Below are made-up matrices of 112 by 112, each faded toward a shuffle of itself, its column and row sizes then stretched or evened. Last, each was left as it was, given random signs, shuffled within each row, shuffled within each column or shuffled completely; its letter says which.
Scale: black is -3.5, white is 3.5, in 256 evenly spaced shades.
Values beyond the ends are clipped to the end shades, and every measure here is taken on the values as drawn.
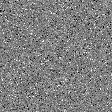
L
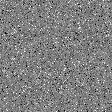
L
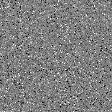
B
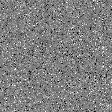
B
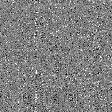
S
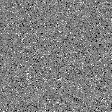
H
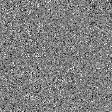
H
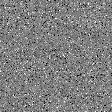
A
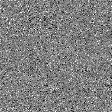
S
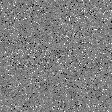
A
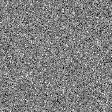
B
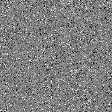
B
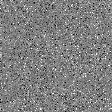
H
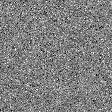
L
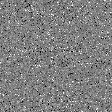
H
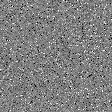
L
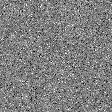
L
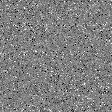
A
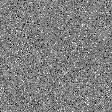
B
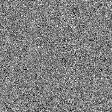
H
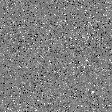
H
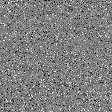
A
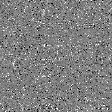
S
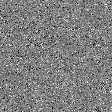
A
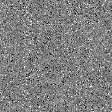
S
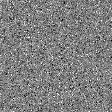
B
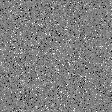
B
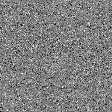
A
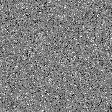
L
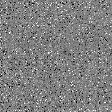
S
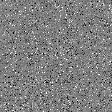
H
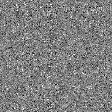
S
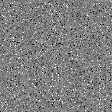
S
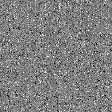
S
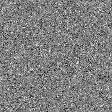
A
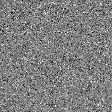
A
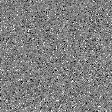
H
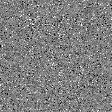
H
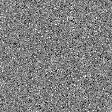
B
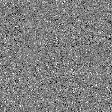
S
